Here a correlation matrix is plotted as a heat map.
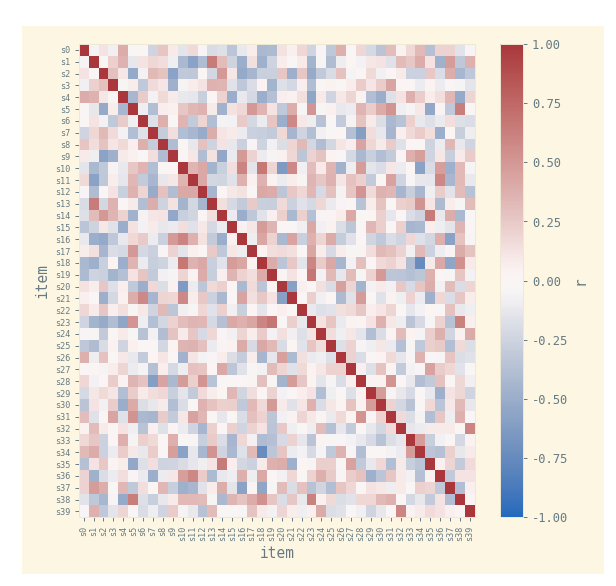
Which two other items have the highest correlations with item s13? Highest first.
s1, s34
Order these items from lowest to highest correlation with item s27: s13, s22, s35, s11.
s13, s22, s11, s35
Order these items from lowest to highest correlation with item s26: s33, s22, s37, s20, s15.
s15, s33, s22, s37, s20
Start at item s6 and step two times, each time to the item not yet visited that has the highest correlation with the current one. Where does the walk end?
s10
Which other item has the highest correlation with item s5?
s38
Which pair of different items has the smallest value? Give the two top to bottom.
s18, s34
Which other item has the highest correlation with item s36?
s11
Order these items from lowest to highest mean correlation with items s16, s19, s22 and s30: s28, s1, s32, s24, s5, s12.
s32, s1, s24, s28, s5, s12
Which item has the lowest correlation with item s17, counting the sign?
s2
